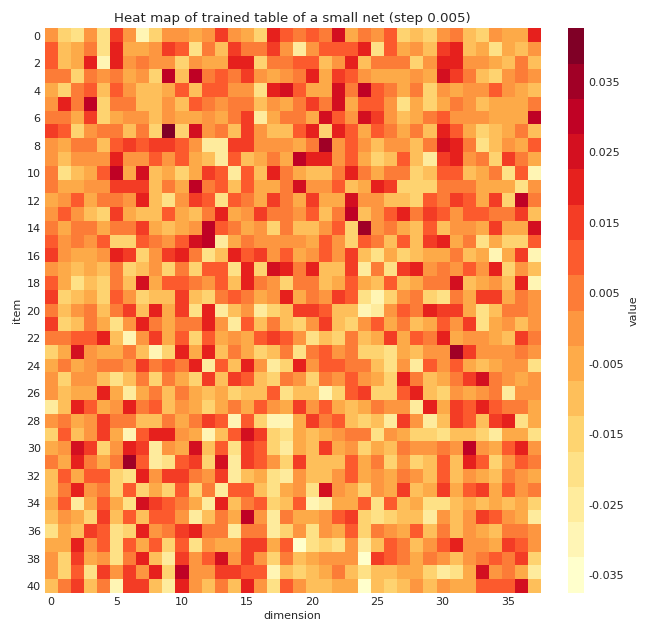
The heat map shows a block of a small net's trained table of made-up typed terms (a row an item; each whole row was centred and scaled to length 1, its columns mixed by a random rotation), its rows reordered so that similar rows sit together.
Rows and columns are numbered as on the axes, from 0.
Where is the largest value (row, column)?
7, 9
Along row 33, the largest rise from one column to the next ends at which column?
21
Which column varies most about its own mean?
24
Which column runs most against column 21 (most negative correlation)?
13
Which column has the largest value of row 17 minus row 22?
20
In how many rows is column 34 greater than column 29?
18
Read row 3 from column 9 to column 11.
0.03 -0.01 0.03
